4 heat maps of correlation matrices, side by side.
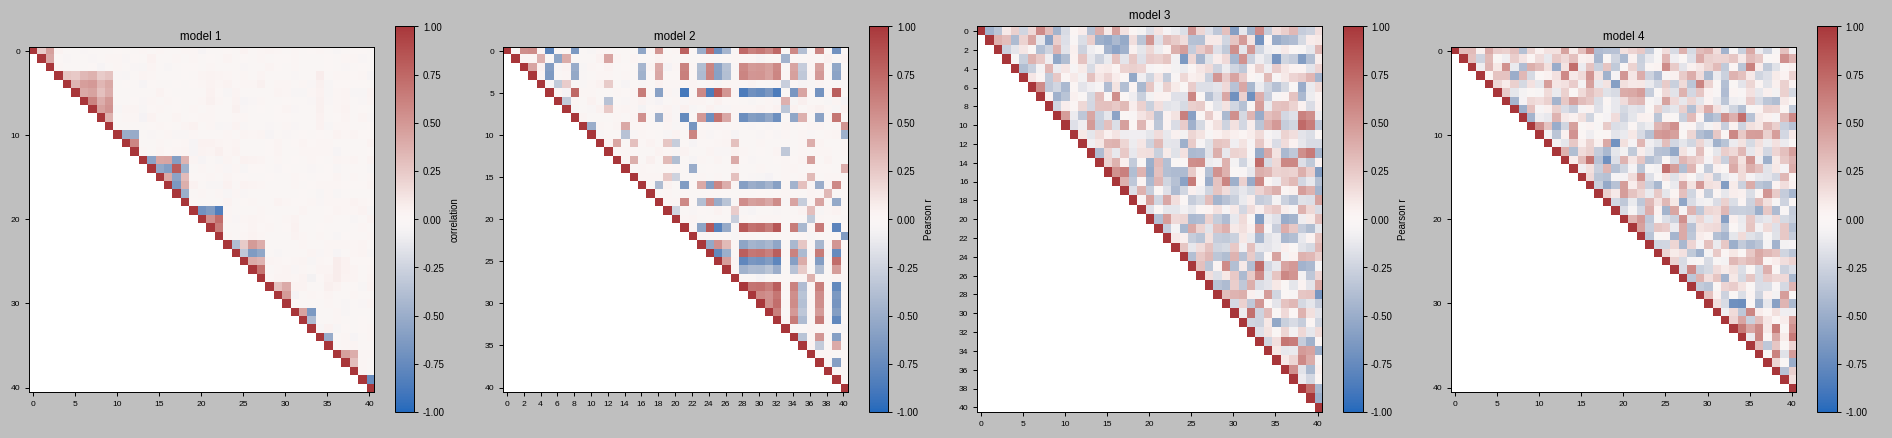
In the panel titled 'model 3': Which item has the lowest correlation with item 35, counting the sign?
3
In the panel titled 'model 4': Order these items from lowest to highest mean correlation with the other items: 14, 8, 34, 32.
32, 8, 34, 14
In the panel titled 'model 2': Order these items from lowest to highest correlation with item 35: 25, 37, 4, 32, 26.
32, 37, 4, 26, 25
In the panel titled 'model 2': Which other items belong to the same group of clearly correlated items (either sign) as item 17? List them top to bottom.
38
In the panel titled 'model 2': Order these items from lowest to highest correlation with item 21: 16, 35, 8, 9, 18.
8, 16, 35, 9, 18
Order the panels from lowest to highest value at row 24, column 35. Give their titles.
model 2, model 1, model 4, model 3
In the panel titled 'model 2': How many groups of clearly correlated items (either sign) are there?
5
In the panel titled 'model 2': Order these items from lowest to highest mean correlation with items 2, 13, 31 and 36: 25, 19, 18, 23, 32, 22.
25, 23, 22, 19, 18, 32
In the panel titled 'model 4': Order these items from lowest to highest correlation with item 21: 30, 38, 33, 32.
32, 38, 33, 30
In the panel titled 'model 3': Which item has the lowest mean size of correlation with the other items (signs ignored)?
11
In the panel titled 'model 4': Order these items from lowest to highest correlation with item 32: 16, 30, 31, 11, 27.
16, 27, 11, 30, 31
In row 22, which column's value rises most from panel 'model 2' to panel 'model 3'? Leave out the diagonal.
40
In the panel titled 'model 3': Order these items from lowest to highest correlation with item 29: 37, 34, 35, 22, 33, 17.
22, 35, 34, 17, 37, 33
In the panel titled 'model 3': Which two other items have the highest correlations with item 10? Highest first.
38, 39
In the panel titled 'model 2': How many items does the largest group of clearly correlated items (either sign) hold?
21
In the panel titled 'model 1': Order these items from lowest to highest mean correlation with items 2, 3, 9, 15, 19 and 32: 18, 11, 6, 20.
20, 11, 18, 6
